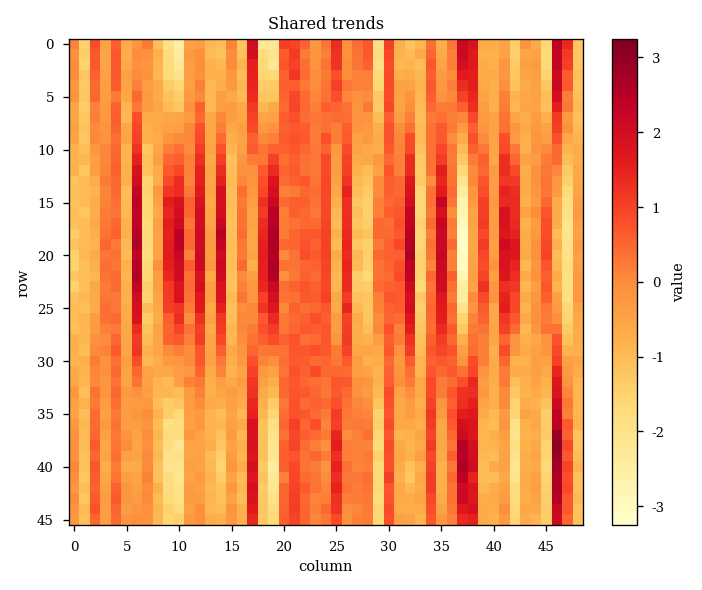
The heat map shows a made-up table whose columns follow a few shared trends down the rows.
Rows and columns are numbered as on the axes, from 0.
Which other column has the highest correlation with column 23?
1
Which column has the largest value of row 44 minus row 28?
37
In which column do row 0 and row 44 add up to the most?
46
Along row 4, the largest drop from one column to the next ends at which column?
18
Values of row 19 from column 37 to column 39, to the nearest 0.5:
-3 -0.5 1
